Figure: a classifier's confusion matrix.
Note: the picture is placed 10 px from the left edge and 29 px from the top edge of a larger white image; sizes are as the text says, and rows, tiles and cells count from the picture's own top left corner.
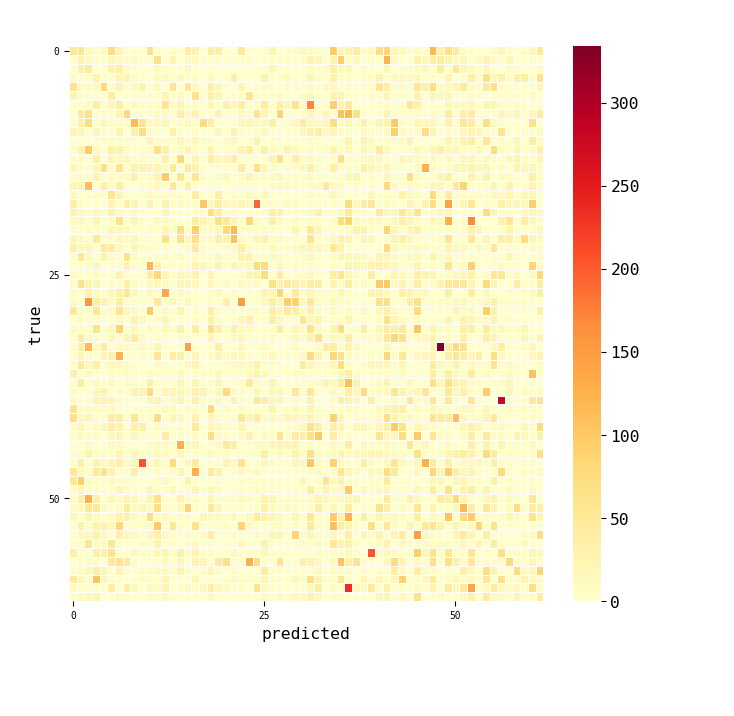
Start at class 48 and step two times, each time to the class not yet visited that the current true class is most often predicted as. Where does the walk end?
41
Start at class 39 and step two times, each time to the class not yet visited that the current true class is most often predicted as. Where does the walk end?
45
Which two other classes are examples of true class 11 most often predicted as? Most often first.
2, 55
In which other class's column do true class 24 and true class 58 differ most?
10
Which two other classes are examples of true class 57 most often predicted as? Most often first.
23, 35
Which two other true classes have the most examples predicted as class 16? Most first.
47, 20
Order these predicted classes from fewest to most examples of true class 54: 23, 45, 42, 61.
23, 42, 61, 45
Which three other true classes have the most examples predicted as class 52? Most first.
19, 60, 24
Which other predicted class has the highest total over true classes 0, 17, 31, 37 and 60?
36
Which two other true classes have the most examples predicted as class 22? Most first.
28, 53
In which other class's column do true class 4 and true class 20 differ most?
21
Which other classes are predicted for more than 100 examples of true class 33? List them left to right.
2, 15, 48
